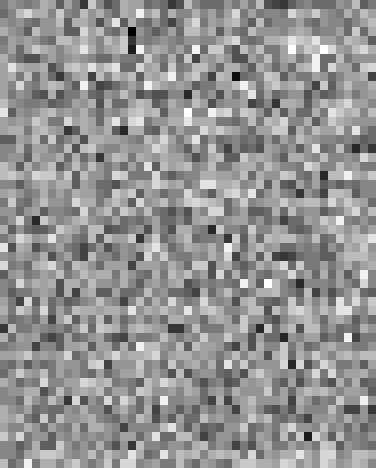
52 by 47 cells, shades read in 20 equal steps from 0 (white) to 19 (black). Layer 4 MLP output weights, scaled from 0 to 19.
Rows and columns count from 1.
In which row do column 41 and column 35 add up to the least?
10
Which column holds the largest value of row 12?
35
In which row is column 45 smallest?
15
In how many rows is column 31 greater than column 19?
25
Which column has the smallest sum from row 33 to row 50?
13
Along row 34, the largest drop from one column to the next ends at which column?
4
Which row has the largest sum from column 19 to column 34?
1
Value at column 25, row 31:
9
